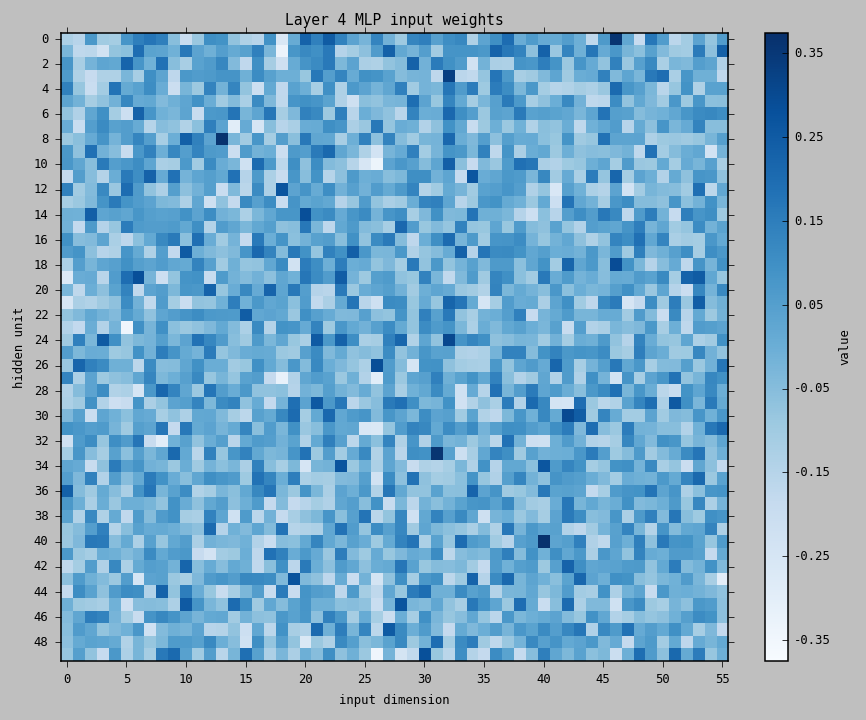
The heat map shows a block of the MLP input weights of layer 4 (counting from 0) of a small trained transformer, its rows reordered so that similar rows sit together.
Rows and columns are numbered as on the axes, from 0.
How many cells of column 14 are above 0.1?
6
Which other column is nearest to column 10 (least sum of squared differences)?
48
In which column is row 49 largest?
30
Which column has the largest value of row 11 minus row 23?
5
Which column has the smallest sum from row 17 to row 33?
0
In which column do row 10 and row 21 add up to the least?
26
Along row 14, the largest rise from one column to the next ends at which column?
52
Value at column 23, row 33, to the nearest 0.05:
-0.1
